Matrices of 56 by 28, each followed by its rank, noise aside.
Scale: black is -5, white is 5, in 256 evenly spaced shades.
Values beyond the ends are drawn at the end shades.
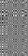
two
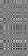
one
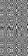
two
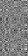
three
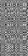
three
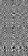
three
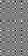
one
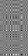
one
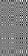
one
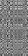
three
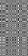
one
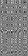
three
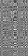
three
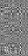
three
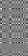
one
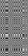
one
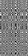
two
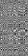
three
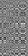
two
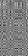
two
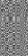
three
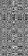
four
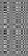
one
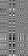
one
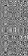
four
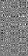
four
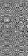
four
